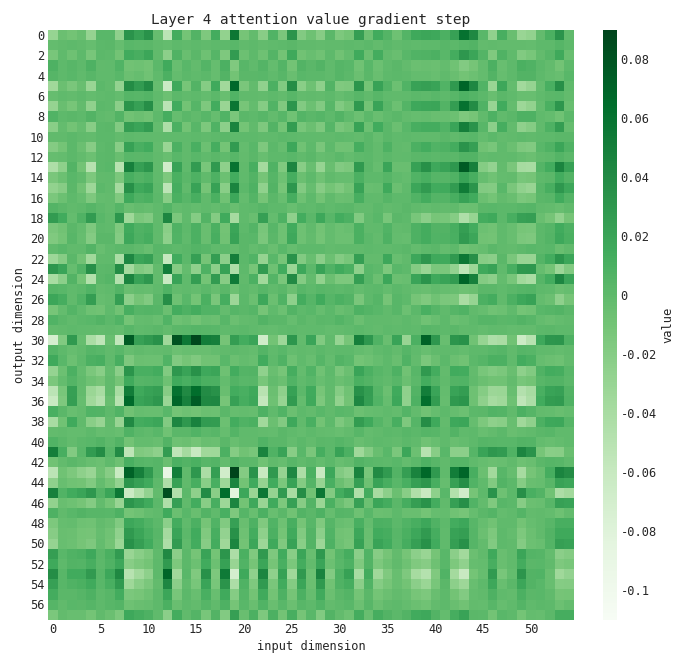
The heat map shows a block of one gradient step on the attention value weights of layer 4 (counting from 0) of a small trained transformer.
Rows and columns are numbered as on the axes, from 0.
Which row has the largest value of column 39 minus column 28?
43
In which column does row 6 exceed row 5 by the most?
12
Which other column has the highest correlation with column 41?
44
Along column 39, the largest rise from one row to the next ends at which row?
46
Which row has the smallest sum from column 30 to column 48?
45
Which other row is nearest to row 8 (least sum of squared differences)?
3
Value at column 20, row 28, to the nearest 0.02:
0
